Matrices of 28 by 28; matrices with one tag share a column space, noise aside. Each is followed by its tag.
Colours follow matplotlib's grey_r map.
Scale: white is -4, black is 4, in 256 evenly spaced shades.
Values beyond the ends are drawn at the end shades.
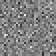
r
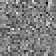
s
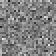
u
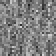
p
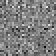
s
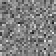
r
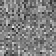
s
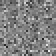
u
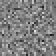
r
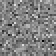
r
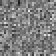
p
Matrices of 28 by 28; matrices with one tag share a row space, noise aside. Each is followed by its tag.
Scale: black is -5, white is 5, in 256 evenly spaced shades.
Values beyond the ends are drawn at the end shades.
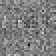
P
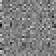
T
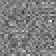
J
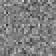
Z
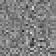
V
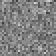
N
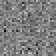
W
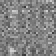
J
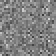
T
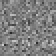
J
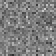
J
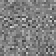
J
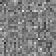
N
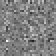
Z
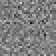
P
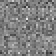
J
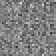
P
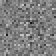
Z
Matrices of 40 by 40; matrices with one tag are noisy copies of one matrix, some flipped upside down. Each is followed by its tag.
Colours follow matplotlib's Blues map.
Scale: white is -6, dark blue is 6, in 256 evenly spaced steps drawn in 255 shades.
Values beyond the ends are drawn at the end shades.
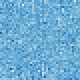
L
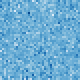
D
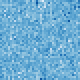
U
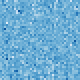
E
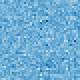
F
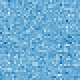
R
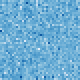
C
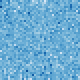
D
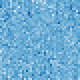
D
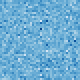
F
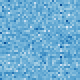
R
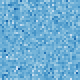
E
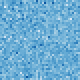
C
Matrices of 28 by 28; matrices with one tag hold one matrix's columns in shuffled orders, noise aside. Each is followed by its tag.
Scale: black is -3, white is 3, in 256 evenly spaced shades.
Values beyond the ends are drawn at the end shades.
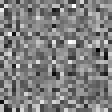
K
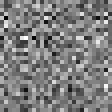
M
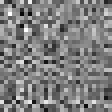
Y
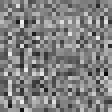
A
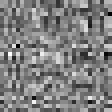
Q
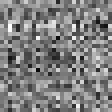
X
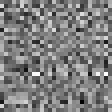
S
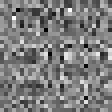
Q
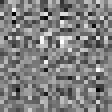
M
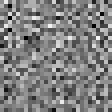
M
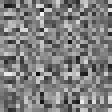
S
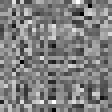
Y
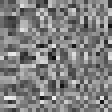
Q
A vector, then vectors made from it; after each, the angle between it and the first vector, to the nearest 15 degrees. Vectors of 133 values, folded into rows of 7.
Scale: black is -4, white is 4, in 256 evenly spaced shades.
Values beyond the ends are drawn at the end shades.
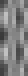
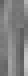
75 degrees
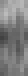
60 degrees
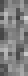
30 degrees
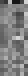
60 degrees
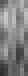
45 degrees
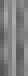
45 degrees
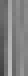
75 degrees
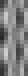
15 degrees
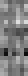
120 degrees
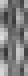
165 degrees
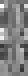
135 degrees
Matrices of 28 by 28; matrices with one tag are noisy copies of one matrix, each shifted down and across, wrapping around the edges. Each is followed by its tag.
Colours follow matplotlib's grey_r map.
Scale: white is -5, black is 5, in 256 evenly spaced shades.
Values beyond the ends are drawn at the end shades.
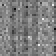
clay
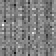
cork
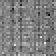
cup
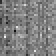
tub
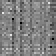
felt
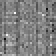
tub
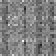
clay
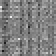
felt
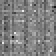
tub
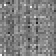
cup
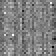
felt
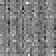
cork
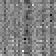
felt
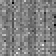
cork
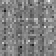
clay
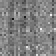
clay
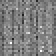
cork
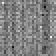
felt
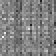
cork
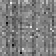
tub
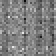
clay
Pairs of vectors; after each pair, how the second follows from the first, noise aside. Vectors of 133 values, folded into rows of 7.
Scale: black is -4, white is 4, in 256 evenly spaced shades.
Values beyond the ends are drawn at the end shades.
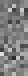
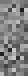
negated.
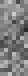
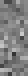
negated, partly zeroed.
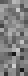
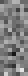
sign-scrambled.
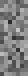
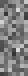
wrapped around, negated.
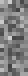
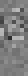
negated, partly zeroed.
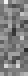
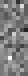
shuffled.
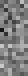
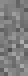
reversed, negated, shrunk.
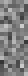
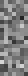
sign-scrambled.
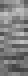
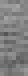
reversed, negated, shrunk.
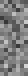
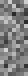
negated.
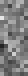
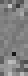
negated, partly zeroed.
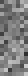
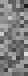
negated.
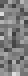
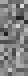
wrapped around, negated.
